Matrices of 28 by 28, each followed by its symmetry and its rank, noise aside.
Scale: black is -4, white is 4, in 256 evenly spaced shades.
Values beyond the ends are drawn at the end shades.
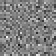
antisymmetric, rank four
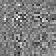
symmetric, rank three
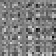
antisymmetric, rank two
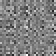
no symmetry, rank two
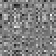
no symmetry, rank three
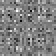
no symmetry, rank four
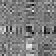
no symmetry, rank three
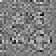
symmetric, rank four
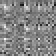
no symmetry, rank three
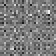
symmetric, rank four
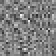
no symmetry, rank four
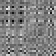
symmetric, rank two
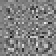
no symmetry, rank four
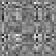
no symmetry, rank two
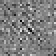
symmetric, rank four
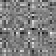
antisymmetric, rank two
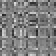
antisymmetric, rank two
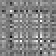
symmetric, rank two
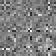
symmetric, rank four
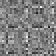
antisymmetric, rank two
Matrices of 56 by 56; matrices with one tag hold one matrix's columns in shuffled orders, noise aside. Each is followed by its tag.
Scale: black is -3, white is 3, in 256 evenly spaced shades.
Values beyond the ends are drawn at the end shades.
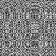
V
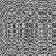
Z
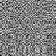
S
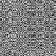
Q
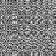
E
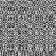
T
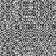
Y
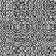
Y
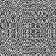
Z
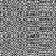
Q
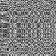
Z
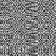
S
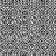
E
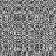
T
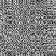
E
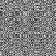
Q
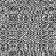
T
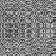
Z
